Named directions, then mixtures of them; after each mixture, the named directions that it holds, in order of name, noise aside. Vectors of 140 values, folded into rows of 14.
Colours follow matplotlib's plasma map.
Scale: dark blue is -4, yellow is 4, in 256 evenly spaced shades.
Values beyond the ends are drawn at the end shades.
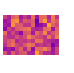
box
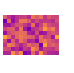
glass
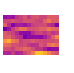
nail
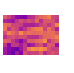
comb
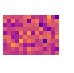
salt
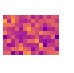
glass.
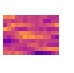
nail.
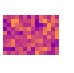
box.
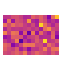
salt.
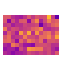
comb, salt.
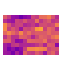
comb.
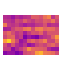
comb, nail.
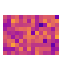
box, salt.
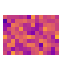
box, glass.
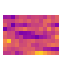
nail.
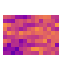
comb.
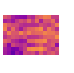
comb.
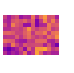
box, comb.
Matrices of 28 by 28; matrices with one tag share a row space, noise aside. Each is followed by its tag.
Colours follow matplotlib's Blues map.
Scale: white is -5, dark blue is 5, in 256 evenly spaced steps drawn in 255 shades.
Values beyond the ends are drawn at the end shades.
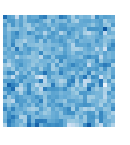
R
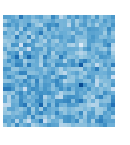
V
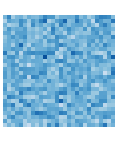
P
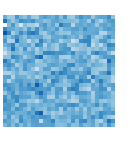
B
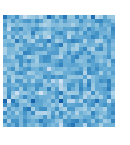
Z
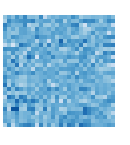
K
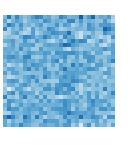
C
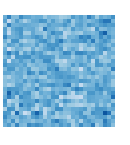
C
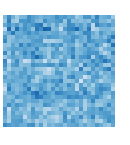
Z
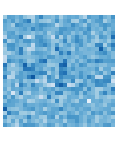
P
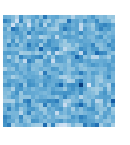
V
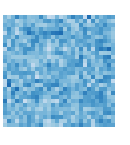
Z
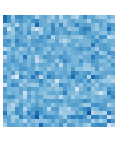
B
